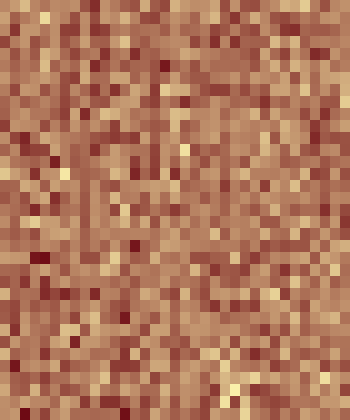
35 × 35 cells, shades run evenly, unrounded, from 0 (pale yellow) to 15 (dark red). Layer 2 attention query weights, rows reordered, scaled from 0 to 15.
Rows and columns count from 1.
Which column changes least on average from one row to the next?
21
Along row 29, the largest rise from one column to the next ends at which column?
8
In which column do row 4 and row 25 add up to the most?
7
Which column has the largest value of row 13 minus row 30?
22
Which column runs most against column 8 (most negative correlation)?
9
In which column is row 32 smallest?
33
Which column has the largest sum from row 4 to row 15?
16
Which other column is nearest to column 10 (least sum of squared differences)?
20
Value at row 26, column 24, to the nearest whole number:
12
